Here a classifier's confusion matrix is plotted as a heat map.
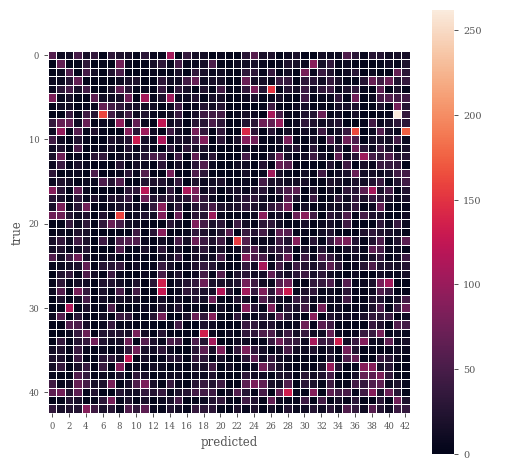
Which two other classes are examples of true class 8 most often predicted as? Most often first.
13, 27
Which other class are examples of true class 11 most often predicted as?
36
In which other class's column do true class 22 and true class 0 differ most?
14
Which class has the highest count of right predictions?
22
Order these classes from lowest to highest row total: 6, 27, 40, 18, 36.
6, 36, 18, 27, 40
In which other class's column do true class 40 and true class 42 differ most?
28
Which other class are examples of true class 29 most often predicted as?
19
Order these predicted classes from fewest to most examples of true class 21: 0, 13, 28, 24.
0, 24, 28, 13
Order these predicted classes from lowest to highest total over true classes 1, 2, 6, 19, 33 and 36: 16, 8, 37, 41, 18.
16, 37, 41, 18, 8
